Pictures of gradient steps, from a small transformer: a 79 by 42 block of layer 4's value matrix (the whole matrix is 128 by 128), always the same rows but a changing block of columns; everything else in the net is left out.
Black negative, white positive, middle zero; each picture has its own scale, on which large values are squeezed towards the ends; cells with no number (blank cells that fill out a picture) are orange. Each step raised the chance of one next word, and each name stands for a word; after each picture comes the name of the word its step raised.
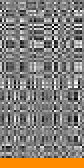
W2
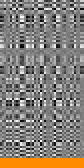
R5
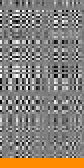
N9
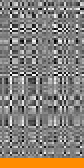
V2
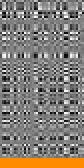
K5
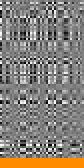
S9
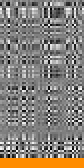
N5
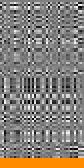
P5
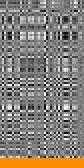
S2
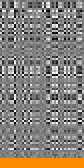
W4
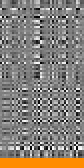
N5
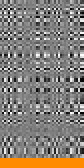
K5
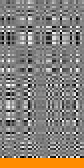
S2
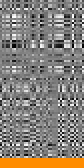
R5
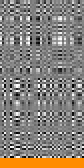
S2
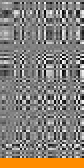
S9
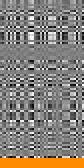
S2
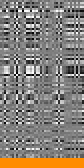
W4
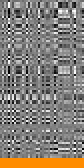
W4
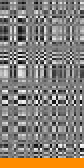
S9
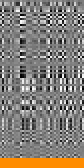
N9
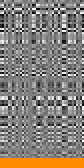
V2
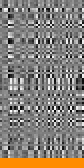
N5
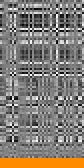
V2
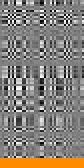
N9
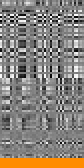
N9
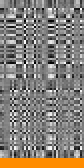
N5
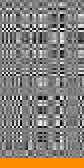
V2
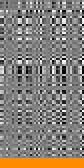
W4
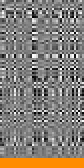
K5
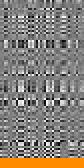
R5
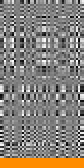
R5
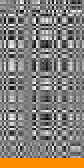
W2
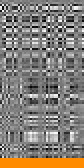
P5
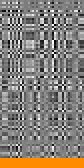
W2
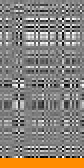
S2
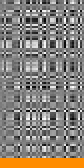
W2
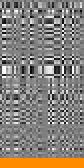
W4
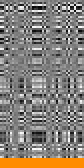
P5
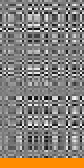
V2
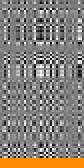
S9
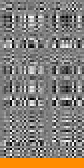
R5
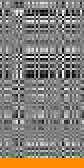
N9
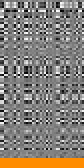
W4
